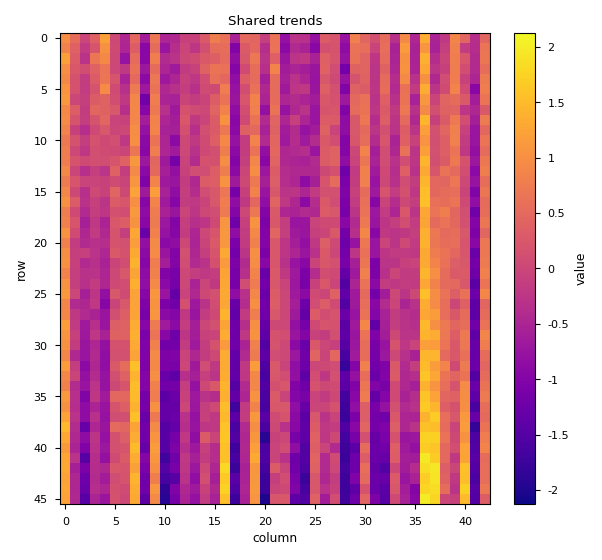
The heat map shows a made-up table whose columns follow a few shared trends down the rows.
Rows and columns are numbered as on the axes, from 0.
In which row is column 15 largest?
0
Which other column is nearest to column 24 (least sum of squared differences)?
10
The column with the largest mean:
36
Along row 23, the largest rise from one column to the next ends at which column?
42
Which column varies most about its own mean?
37
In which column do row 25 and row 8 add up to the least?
28
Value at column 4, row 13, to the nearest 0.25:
-0.25
